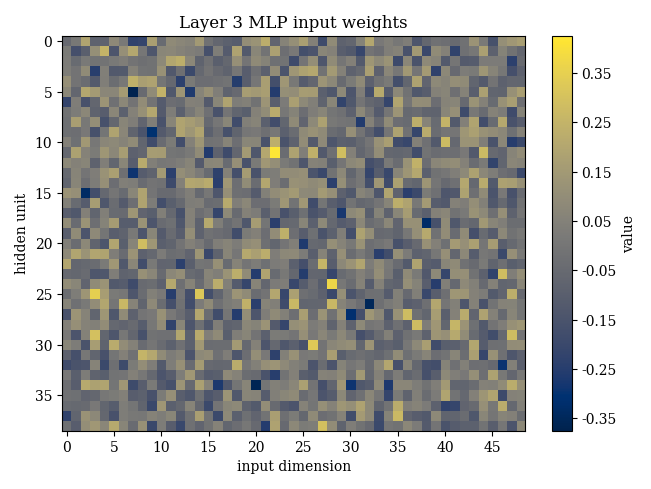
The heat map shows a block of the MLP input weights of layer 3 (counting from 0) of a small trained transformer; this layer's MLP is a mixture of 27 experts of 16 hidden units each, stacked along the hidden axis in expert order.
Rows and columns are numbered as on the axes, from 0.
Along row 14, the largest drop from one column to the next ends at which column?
16
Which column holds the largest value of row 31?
8
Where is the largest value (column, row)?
22, 11
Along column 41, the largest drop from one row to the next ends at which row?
30
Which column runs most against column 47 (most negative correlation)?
34
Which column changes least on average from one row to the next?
42
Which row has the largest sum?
14
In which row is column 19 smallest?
24
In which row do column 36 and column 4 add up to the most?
27
